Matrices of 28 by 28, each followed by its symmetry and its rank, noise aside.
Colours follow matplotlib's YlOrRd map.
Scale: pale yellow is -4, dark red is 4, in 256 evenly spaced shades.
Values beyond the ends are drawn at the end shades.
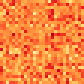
antisymmetric, rank eight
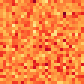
no symmetry, rank eight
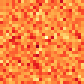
antisymmetric, rank eight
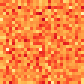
no symmetry, rank seven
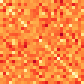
symmetric, rank eight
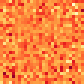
antisymmetric, rank eight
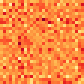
symmetric, rank six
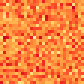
no symmetry, rank eight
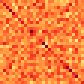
symmetric, rank six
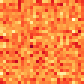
no symmetry, rank seven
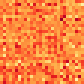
antisymmetric, rank six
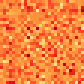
symmetric, rank eight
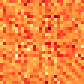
antisymmetric, rank eight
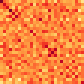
symmetric, rank eight
